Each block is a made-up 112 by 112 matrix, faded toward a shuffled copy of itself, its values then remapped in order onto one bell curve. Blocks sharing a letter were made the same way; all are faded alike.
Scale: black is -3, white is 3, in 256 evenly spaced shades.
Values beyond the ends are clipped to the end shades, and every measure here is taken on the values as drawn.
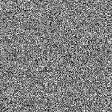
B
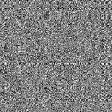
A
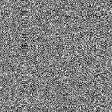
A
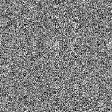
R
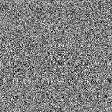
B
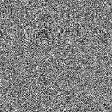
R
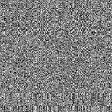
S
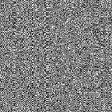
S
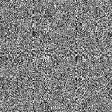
R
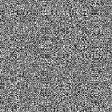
S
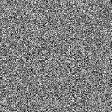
R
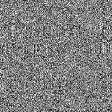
R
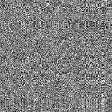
S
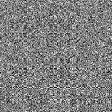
A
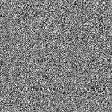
B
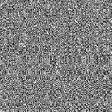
S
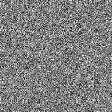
B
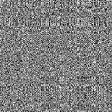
S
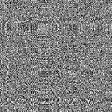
S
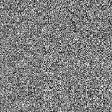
R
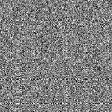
A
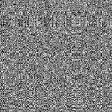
S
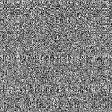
A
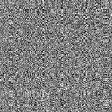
S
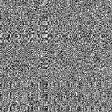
S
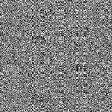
S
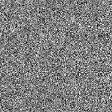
R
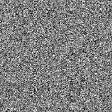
R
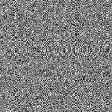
S
